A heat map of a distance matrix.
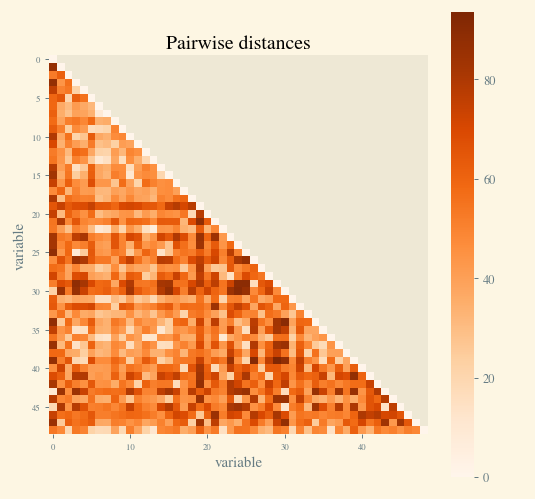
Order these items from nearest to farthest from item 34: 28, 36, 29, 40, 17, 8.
36, 28, 8, 17, 40, 29
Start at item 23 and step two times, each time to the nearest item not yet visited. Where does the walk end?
41
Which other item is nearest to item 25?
3
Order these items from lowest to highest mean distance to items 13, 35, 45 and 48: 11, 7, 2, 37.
7, 2, 11, 37
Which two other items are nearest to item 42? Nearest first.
16, 11
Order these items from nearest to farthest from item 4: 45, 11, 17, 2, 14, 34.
14, 11, 17, 34, 2, 45
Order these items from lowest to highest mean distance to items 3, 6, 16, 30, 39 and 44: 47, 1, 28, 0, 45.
1, 47, 45, 28, 0
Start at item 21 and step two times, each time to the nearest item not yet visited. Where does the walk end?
17
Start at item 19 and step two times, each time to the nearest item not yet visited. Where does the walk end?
31
